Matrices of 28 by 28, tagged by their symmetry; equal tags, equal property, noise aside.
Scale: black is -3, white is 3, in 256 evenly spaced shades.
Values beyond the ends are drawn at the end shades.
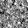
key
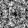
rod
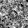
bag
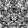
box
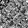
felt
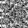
rod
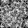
bag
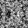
rod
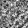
felt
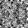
rod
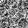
felt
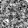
bag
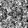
rod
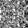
rod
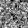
key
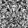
box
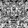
box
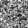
key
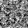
key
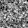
key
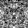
box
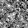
bag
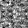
rod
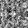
rod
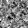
bag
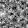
rod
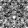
box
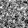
key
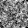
key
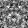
box
